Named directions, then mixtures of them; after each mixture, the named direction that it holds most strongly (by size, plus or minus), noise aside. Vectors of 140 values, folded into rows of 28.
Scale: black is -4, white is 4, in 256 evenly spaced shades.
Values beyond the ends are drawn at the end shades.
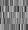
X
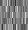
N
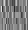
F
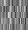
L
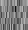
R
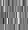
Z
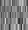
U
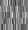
N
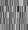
X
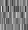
F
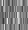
Z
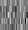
L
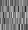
X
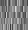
R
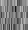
R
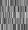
N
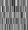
F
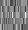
N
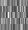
L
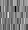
R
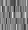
F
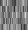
N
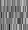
U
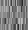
U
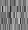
L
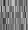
F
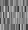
X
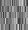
U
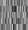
R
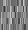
L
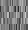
X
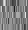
F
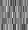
N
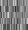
R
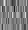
F
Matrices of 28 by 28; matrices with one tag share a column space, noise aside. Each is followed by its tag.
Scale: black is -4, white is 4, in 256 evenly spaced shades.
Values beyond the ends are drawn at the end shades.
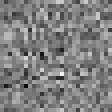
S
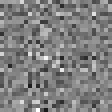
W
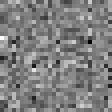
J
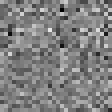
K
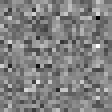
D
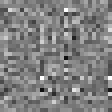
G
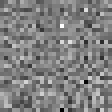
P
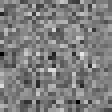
W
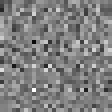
D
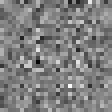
J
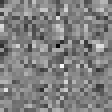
D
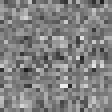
J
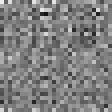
K
